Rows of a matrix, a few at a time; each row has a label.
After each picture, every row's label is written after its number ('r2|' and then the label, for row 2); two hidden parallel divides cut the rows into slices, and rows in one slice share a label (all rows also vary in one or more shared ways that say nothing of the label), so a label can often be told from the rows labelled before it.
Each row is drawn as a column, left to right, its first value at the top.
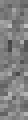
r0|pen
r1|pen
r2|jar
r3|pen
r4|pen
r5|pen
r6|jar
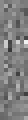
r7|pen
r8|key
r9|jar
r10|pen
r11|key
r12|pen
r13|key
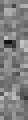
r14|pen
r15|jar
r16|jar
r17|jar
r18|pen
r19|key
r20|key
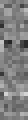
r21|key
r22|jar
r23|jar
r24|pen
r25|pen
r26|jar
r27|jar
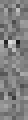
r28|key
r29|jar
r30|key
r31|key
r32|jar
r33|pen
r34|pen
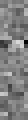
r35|jar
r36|jar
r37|pen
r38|key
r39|key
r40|key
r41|jar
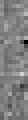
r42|pen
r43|pen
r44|pen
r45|pen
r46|pen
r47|pen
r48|jar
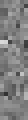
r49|key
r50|key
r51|pen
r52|pen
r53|pen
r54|pen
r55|jar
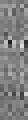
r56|pen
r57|key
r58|jar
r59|key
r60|pen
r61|key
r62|jar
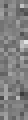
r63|pen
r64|pen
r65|pen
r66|pen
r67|pen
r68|key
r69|key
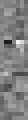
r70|pen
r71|jar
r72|jar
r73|pen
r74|key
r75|key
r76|pen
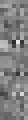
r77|key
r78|key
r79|pen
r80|jar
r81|key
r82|jar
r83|pen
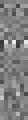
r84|jar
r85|key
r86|pen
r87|key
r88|jar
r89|pen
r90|key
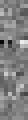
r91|jar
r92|pen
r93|jar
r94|pen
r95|pen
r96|key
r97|key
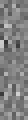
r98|key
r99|jar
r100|pen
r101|pen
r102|jar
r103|pen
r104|pen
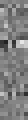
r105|jar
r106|jar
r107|key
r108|jar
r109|key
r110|key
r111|key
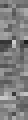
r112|jar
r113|jar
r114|jar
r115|key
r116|pen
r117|jar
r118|jar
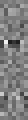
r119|jar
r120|key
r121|jar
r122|jar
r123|jar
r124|key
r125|pen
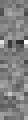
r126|key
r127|pen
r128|jar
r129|pen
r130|jar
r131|jar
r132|key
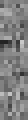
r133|jar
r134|jar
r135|jar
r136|pen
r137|jar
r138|key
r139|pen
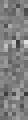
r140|pen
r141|key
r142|pen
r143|key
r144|jar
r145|pen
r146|key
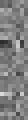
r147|jar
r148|jar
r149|jar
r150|pen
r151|key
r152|jar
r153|pen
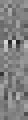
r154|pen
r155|key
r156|jar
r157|key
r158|jar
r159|pen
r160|key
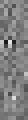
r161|key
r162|jar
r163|key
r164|jar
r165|pen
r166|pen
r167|pen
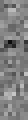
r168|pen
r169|jar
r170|jar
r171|jar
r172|pen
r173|pen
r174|jar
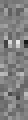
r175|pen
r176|jar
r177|key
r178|pen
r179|key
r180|pen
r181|jar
